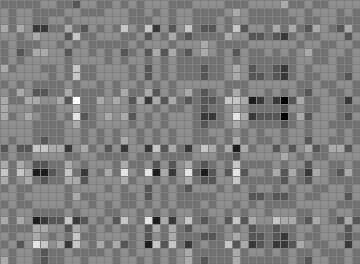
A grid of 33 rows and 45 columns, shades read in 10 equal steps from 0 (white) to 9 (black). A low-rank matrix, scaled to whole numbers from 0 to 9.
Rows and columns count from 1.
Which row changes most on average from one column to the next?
22
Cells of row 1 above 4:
22
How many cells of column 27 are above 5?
6
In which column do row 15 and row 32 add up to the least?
30
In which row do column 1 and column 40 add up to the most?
19
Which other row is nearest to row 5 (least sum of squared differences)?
25
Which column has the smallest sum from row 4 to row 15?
10
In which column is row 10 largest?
36
